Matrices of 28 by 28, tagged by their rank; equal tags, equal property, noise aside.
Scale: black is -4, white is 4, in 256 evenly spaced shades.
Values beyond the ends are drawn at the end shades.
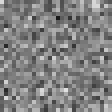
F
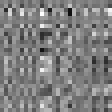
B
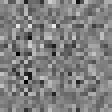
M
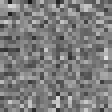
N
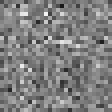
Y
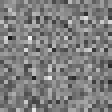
Y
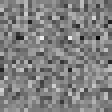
F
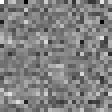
N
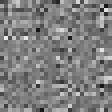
F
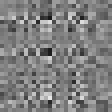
B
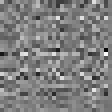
M
